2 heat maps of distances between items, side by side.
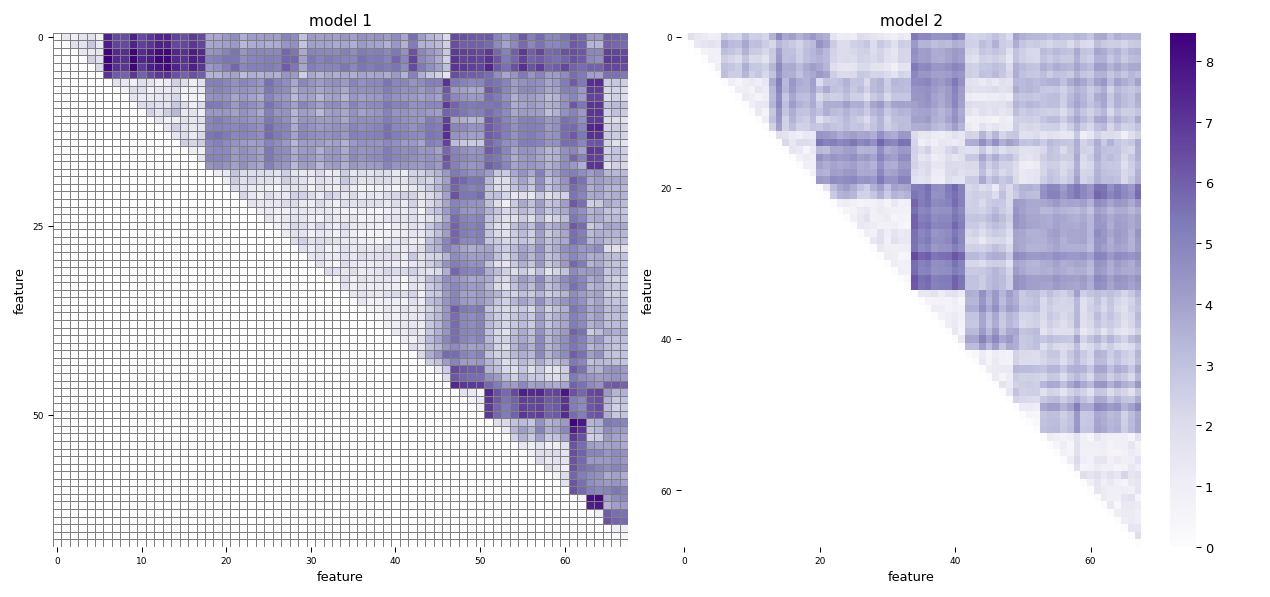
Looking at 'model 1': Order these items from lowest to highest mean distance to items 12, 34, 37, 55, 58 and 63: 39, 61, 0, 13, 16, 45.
39, 45, 16, 13, 0, 61
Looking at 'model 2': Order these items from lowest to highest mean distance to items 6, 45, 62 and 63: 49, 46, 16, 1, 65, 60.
60, 65, 46, 1, 16, 49
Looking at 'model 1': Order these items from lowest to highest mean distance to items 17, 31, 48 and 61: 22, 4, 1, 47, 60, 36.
36, 22, 47, 60, 1, 4
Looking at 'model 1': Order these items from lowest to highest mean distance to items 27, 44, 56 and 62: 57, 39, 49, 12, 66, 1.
39, 57, 66, 1, 12, 49
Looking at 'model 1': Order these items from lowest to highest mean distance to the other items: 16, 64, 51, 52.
52, 16, 51, 64
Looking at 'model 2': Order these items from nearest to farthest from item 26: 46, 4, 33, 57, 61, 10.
33, 4, 46, 10, 57, 61
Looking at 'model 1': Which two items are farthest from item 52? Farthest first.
61, 62
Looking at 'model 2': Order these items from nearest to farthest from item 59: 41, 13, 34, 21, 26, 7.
13, 41, 34, 7, 26, 21
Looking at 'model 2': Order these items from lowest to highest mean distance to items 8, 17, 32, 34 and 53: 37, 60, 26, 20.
60, 37, 26, 20
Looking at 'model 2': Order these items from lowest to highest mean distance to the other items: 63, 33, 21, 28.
63, 28, 33, 21
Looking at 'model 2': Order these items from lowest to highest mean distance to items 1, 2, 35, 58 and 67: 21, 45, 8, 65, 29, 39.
65, 39, 45, 8, 29, 21
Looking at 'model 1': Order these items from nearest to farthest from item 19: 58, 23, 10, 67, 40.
40, 23, 58, 67, 10
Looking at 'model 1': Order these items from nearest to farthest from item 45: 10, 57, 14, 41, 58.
58, 57, 41, 10, 14
